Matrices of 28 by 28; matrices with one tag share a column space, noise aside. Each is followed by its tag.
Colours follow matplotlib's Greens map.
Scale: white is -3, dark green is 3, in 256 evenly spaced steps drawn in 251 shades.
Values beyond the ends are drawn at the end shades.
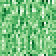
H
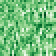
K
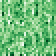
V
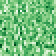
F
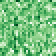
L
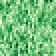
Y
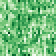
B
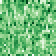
H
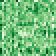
L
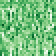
K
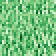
F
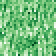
K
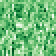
K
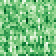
Y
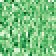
L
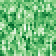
K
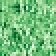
F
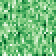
B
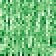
V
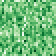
L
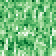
K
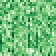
L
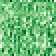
L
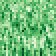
K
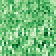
F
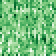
B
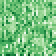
V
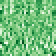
F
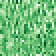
H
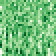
L
